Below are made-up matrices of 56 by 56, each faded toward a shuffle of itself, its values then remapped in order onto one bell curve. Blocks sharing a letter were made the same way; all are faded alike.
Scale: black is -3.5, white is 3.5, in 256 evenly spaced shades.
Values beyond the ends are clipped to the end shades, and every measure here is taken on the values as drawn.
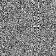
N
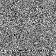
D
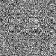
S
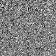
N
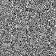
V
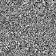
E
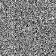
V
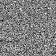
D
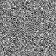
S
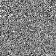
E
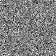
V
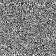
D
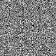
N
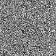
N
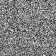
D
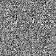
N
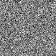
E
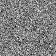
V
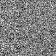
V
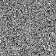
N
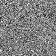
D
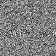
D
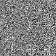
N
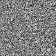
V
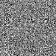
N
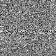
D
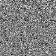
N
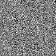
N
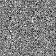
E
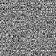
S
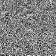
E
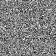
D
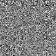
N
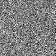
V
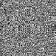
S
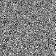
N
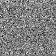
D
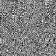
S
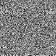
D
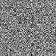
S
